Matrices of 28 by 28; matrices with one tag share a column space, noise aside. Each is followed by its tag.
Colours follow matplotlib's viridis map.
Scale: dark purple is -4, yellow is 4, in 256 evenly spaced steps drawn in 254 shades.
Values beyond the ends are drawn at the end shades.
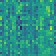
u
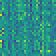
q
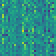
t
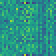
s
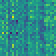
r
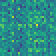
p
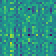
t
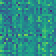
t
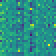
p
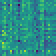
q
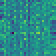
r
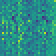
r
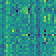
t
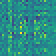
r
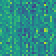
t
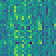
u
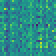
p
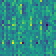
u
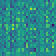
p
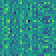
s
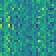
p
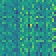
p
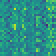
p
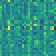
u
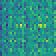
p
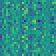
s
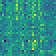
q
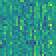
u
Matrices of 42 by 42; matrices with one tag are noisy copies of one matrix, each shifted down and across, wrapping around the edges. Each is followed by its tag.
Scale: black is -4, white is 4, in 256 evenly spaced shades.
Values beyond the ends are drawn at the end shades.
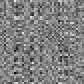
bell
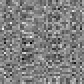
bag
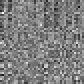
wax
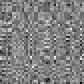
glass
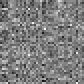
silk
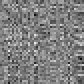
silk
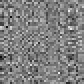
bell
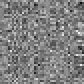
silk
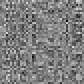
silk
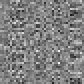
bag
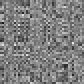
glass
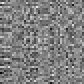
bag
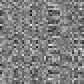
bag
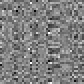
bag
